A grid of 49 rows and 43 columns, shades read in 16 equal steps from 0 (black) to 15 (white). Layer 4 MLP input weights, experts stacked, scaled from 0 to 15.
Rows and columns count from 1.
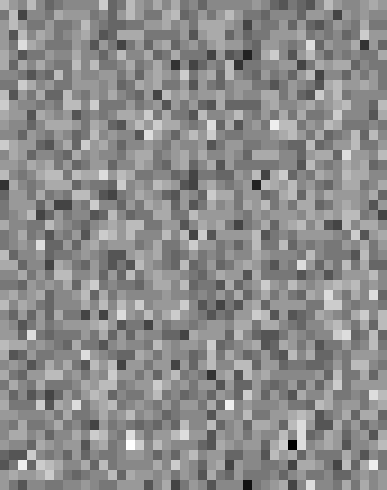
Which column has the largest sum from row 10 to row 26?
39
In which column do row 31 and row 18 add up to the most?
12
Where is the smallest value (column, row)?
33, 45
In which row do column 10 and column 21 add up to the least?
23
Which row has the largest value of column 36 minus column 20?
7
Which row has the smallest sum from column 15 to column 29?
6
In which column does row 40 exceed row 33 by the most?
42
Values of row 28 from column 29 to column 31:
10 7 7
